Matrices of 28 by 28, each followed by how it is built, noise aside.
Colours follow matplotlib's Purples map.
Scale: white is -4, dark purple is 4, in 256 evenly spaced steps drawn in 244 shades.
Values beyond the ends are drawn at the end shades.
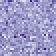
uneven rows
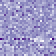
uneven rows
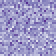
repeating columns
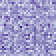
repeating columns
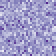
low rank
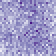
smooth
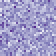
noise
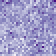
smooth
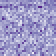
repeating columns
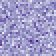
noise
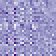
low rank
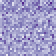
repeating columns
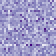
uneven rows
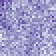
smooth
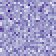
low rank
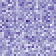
repeating columns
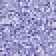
noise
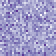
noise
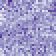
smooth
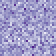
repeating columns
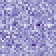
repeating columns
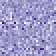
uneven rows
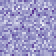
repeating columns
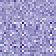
low rank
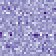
uneven rows
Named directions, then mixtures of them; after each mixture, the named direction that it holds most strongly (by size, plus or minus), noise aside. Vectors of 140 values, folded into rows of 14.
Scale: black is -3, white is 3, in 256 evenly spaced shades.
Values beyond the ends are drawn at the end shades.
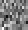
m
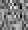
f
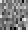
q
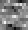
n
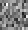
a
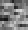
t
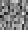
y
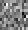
a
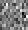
a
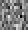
f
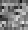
t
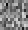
a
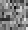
t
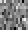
q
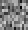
y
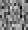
f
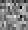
f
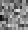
t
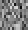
f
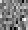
q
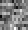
t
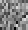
q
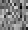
f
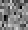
f
